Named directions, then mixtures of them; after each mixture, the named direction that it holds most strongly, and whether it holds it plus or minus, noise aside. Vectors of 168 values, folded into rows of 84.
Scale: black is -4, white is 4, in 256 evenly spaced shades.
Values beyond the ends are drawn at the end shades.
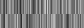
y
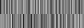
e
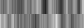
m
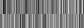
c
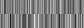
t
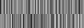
e, plus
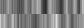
m, plus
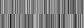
t, plus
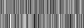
t, minus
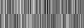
y, minus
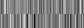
t, minus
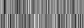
t, plus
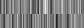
y, plus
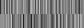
e, plus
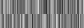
c, minus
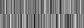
t, minus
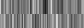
m, plus
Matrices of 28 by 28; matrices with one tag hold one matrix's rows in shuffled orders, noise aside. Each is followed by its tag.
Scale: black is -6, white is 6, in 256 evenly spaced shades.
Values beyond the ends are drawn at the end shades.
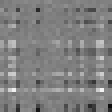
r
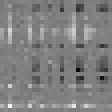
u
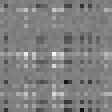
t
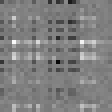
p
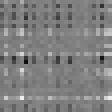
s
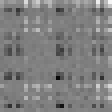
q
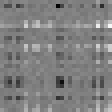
q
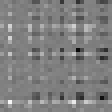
u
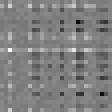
u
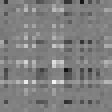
t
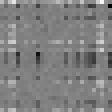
r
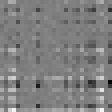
r
